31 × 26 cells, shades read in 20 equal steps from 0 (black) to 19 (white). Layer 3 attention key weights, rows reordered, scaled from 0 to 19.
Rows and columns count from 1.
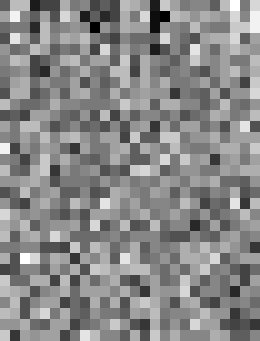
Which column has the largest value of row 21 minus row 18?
10
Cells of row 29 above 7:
22
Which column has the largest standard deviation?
16
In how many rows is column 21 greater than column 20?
11
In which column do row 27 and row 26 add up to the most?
19
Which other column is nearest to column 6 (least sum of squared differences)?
12
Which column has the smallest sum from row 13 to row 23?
2
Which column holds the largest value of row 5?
20
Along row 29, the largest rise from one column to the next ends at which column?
4
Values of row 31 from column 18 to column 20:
13 10 10
